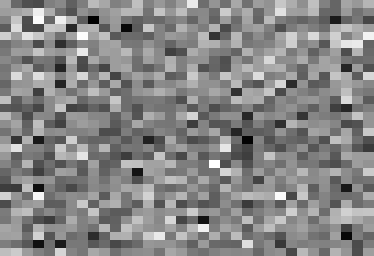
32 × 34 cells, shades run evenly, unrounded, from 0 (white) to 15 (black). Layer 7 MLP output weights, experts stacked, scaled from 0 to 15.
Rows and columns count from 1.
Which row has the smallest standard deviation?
23
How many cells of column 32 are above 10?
7
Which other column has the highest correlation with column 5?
19
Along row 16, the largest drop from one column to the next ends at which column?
27
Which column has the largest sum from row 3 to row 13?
12
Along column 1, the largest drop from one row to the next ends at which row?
25
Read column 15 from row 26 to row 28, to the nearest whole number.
10 7 7
